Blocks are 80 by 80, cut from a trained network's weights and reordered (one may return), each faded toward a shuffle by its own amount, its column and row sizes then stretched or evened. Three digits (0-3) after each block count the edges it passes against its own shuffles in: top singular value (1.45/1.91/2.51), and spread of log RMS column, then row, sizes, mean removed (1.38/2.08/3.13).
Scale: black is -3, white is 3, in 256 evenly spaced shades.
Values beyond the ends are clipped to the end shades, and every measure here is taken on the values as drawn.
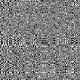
3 2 2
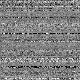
2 0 3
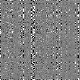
2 3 2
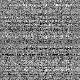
2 2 2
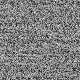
0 0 1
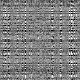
3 3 1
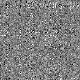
0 2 2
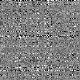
0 2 3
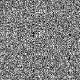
1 2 0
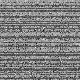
3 0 0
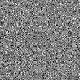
2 0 0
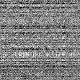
3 2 2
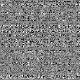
0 2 3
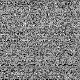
0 1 2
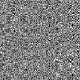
2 2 0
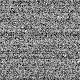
1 0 0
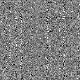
0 2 1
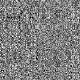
1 2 1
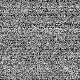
1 1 2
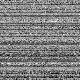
3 0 2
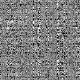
1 3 1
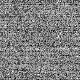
1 1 1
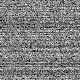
2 1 0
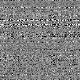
0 1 3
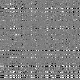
3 2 3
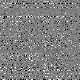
1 2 3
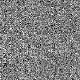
1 2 0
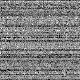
3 1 2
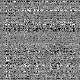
1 2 3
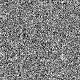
0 0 1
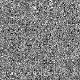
0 1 1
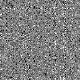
0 2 1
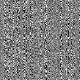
1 3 0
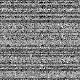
3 2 1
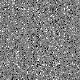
0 2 1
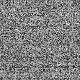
0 0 1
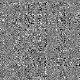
0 2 2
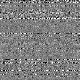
1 0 3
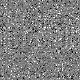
1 1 1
